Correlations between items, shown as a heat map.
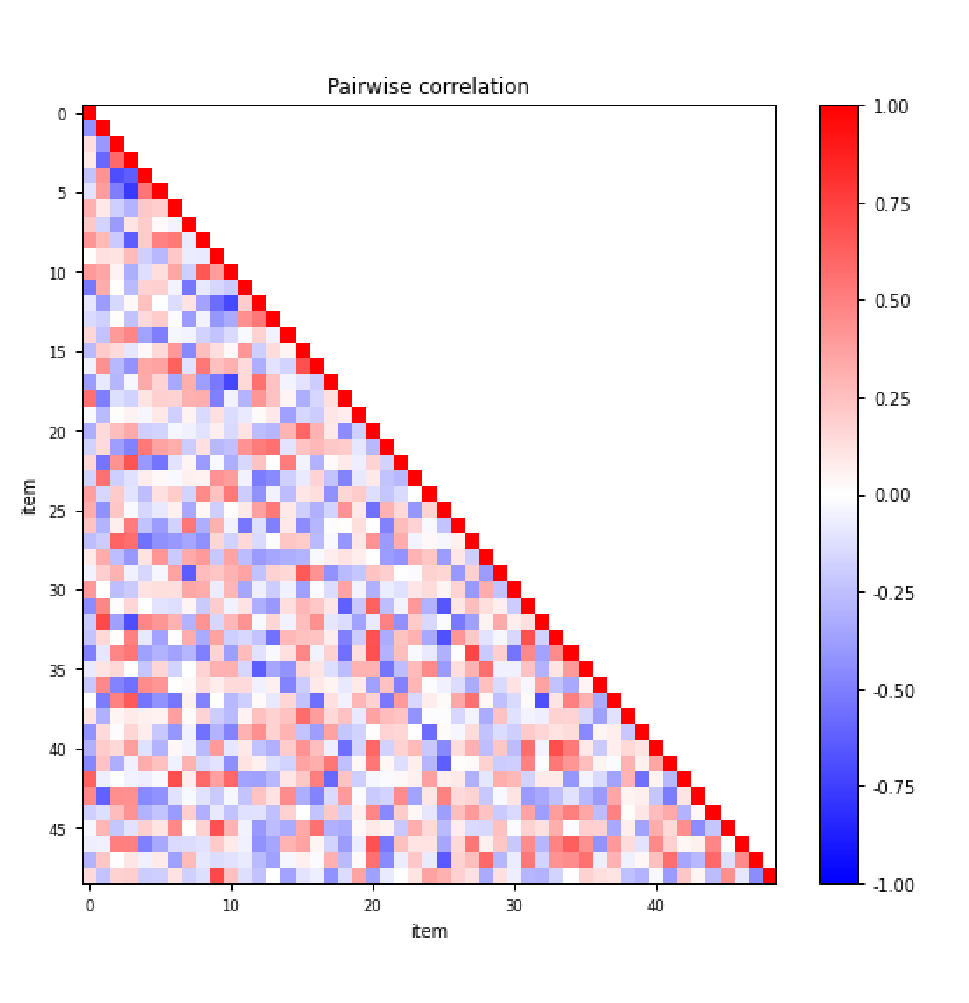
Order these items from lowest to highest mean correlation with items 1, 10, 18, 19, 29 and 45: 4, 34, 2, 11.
34, 2, 11, 4
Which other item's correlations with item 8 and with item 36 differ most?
42
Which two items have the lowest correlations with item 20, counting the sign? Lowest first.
25, 18
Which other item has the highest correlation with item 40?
33
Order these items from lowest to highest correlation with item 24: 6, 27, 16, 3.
3, 27, 16, 6
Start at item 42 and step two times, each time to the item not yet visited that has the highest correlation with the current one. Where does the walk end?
16
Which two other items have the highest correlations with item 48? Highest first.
9, 45
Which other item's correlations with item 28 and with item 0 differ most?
47
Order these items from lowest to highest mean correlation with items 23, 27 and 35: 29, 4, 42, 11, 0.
4, 0, 42, 11, 29
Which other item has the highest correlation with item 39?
12
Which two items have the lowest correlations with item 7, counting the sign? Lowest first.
29, 11
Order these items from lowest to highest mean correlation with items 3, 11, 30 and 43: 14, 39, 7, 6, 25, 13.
6, 7, 13, 39, 25, 14
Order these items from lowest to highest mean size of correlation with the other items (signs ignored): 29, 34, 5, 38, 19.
19, 38, 29, 5, 34
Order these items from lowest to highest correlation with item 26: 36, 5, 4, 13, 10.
13, 5, 4, 36, 10
